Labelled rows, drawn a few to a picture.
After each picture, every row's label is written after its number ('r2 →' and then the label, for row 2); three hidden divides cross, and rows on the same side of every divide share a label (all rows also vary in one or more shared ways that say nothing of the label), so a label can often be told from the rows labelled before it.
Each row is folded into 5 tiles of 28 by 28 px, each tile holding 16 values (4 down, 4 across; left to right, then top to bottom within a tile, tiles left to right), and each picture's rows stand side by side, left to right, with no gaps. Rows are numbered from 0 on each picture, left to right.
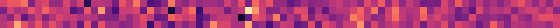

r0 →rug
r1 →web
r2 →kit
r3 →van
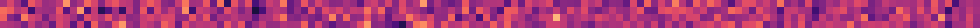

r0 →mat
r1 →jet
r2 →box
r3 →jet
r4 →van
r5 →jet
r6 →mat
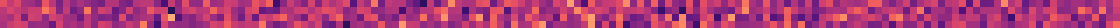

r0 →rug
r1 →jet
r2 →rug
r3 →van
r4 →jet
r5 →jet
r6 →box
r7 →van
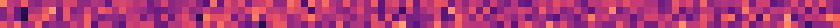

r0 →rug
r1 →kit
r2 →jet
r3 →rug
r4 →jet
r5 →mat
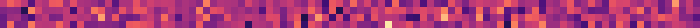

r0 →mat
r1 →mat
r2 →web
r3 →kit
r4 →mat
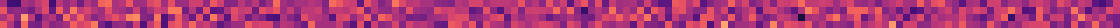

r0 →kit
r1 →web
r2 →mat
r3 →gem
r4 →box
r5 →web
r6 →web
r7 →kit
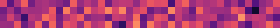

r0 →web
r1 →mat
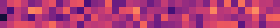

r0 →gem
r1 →kit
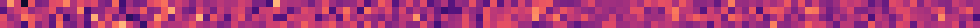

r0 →jet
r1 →van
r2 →gem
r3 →kit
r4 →kit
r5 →web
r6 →mat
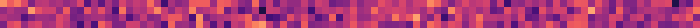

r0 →rug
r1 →jet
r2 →kit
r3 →rug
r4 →van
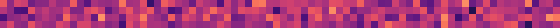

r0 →mat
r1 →box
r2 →rug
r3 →kit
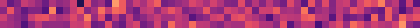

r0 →box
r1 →gem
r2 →gem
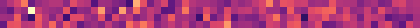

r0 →van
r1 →jet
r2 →rug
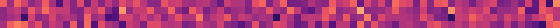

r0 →rug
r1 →box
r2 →mat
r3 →box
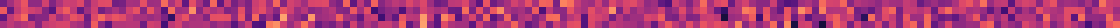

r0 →kit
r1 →box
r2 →rug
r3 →mat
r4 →rug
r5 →rug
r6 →rug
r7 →mat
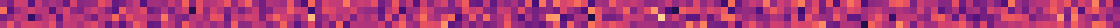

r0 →kit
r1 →kit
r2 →jet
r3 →box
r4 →mat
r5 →gem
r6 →jet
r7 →gem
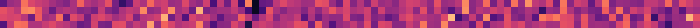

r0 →van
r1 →mat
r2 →rug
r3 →jet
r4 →mat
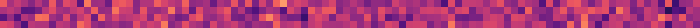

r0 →mat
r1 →box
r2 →rug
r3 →gem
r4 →mat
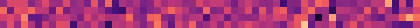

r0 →mat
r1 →web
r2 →van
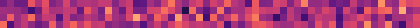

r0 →gem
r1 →van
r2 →web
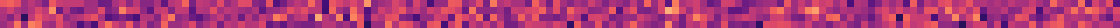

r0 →rug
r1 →gem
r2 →van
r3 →van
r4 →web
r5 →van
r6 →kit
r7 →gem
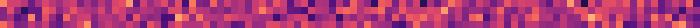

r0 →jet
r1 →box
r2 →kit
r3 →van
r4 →jet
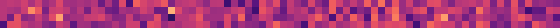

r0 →box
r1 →box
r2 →gem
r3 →mat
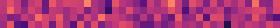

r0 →mat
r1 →van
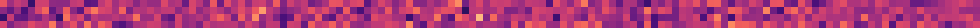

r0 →gem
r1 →van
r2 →gem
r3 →van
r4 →rug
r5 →gem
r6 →mat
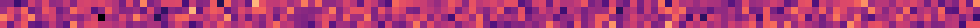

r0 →web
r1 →box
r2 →box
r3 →box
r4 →web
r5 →gem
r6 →box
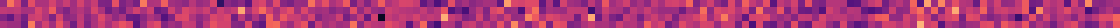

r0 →jet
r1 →box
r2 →web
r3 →kit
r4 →jet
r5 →mat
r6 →kit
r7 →mat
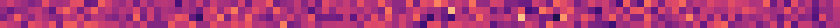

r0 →gem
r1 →gem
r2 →gem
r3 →box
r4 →box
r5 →rug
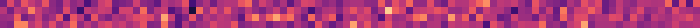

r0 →web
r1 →kit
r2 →web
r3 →rug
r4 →van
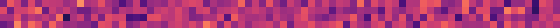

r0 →web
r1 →gem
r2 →gem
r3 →jet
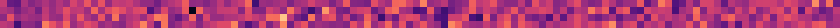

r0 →kit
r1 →kit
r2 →rug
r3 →jet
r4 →gem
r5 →jet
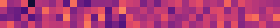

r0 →mat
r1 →kit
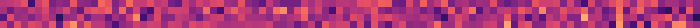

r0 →gem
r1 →gem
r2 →kit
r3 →rug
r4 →mat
